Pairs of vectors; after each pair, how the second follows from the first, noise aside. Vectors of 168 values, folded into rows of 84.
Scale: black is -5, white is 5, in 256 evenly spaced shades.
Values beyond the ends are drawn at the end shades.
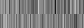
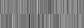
wrapped around, shrunk.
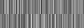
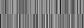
wrapped around, negated.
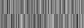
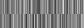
wrapped around, negated.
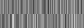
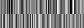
reversed, negated, scaled up.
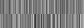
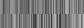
sign-scrambled.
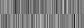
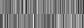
wrapped around, negated.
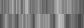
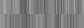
reversed, negated, shrunk.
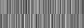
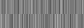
reversed, negated, shrunk.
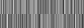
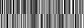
negated, scaled up.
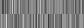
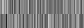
negated.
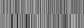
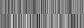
negated.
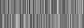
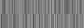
reversed, negated, shrunk.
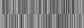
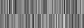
wrapped around, negated.
